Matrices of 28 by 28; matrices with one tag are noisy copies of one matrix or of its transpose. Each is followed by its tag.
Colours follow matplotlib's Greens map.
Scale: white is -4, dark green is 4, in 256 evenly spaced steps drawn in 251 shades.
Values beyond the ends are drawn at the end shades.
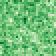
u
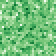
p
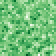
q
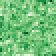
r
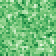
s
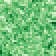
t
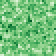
p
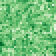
r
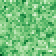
s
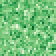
q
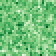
u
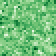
s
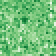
u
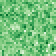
q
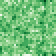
r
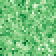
s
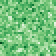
u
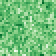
u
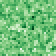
q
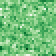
r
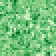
q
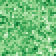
s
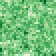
r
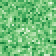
u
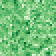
q
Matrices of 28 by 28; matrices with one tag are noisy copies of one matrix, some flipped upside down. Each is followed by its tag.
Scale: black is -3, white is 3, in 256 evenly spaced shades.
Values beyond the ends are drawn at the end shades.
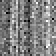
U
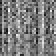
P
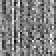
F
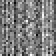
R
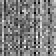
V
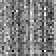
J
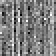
F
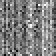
R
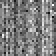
R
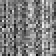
R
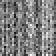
R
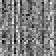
F
